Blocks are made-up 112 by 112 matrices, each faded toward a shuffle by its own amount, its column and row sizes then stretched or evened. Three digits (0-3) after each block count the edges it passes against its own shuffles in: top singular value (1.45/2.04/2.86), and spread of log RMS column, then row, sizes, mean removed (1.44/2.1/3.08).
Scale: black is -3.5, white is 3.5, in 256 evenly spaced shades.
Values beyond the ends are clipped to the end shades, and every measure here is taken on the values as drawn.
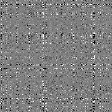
2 3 3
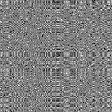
3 2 2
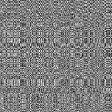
3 3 1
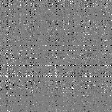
2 2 3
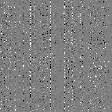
2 3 1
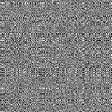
3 2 3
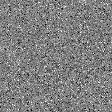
0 1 0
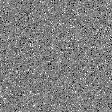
0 1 0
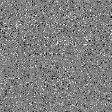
0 1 2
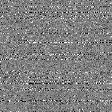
2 0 3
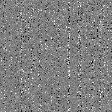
0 3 0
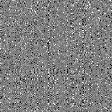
2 2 0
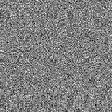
2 0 0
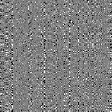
3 3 1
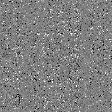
1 2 1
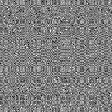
3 1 0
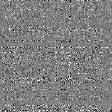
1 2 3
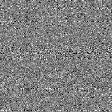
2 0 2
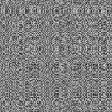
3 2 2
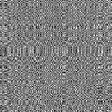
3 2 2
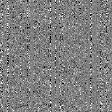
1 3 1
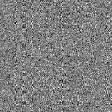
2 2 0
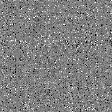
1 2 1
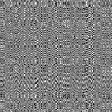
3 3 0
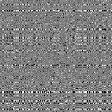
3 1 3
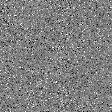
0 1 1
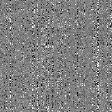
2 3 1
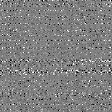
2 1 3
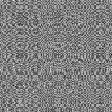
3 1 1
